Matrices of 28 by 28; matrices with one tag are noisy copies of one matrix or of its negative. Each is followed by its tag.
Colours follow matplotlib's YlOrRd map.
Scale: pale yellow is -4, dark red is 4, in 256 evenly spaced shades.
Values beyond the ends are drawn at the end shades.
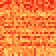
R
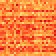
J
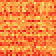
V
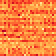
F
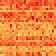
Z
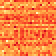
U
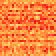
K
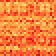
V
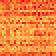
J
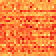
J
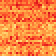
Z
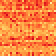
Z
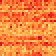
Z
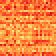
J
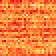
F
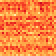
V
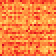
K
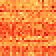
Z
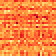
U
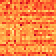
J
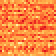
K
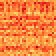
V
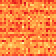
F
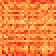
K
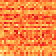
U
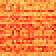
J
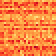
U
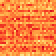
J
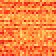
U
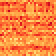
V
